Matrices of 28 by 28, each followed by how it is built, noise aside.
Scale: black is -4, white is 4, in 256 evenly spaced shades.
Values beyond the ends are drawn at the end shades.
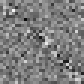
banded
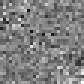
block diagonal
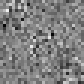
block diagonal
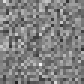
blocks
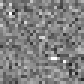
banded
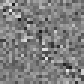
block diagonal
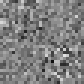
block diagonal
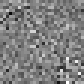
block diagonal
